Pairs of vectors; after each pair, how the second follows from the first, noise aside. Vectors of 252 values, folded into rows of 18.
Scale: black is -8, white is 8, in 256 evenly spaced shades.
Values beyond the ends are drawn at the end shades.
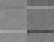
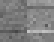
negated.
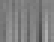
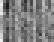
wrapped around, negated, scaled up.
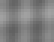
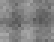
wrapped around, negated.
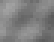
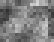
wrapped around, negated, scaled up.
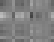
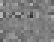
sign-scrambled.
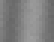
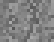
sign-scrambled.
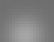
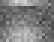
wrapped around, scaled up.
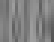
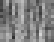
reversed, scaled up.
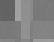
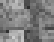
wrapped around, negated, scaled up.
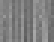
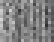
wrapped around, scaled up.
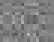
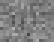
sign-scrambled.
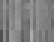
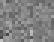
sign-scrambled.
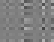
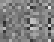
wrapped around, negated, scaled up.
